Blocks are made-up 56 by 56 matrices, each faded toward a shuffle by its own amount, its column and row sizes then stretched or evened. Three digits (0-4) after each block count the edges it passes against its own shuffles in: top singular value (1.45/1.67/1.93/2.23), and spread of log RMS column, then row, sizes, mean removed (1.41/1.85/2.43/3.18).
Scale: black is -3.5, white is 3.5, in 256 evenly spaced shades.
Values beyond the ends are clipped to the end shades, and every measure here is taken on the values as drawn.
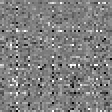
3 2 3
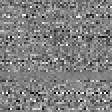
1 0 4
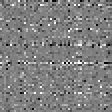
3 1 3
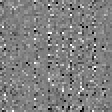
1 3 1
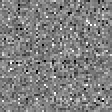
0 2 1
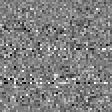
2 0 3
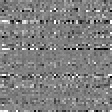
4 1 4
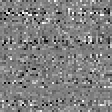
2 0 4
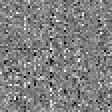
1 3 0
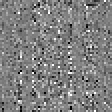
1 4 1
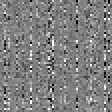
2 4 1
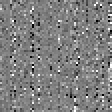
0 4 0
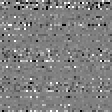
2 1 4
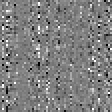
3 4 0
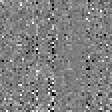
3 3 1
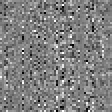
2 4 0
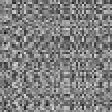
4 3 1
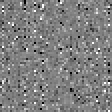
1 2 1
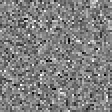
1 0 1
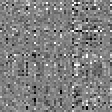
4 3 2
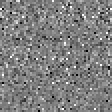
0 0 1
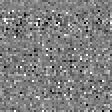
0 0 3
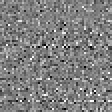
2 0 2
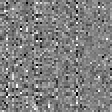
3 3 0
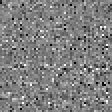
1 1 2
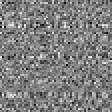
4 0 3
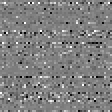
0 0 4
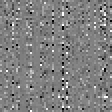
1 4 0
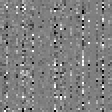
1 4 1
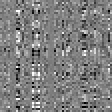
4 4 2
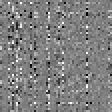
2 4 2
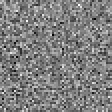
2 1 0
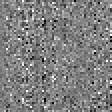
0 3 0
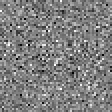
3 0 2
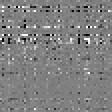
2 2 4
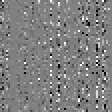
1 4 0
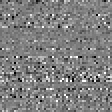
1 0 4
